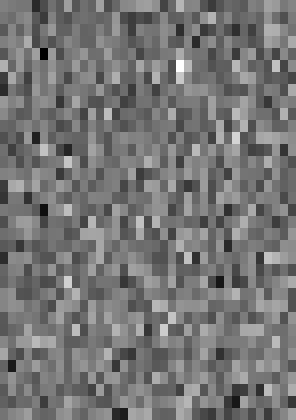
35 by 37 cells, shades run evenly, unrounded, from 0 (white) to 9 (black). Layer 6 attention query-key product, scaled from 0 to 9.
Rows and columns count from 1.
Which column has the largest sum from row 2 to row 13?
17
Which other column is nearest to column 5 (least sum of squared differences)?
3
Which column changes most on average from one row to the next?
30
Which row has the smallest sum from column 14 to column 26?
6
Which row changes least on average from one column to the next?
29
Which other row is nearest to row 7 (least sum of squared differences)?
32
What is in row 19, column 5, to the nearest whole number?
4
